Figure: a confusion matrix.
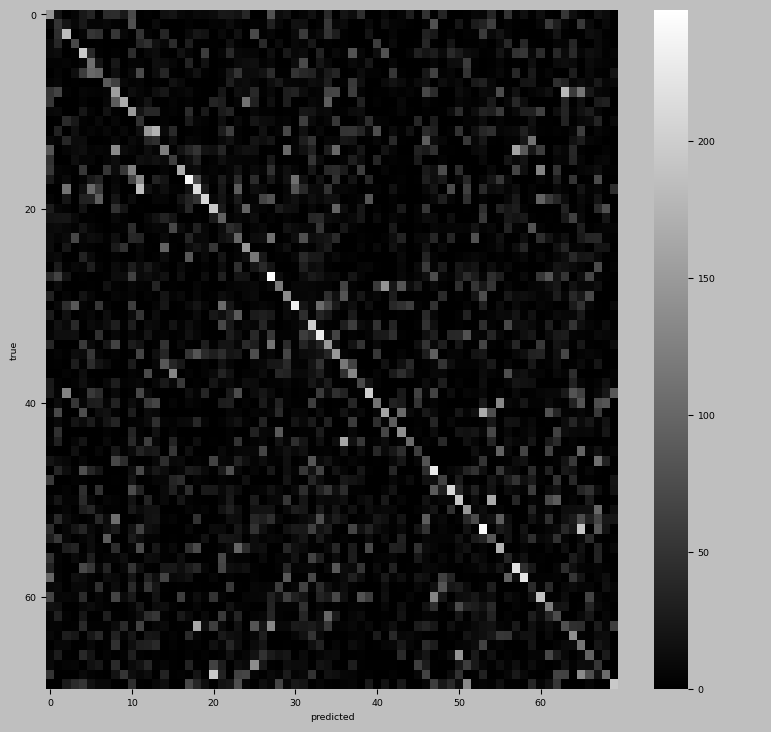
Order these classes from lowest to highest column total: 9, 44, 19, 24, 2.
44, 9, 19, 24, 2
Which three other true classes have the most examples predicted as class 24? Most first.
9, 20, 68
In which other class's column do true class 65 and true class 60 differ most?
47
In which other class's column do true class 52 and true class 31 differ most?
8
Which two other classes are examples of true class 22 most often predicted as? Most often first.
59, 15
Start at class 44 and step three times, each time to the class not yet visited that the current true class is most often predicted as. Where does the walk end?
57
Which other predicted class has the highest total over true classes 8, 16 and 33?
63
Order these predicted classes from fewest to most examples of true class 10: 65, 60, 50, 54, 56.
56, 65, 54, 50, 60
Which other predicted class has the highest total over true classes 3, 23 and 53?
65
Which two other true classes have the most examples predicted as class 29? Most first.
14, 58
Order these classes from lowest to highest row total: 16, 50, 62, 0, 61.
61, 62, 50, 0, 16
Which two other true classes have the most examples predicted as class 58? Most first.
14, 45
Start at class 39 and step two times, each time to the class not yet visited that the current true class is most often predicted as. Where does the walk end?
25
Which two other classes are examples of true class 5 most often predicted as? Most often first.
31, 51
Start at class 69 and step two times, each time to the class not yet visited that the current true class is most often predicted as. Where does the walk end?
67
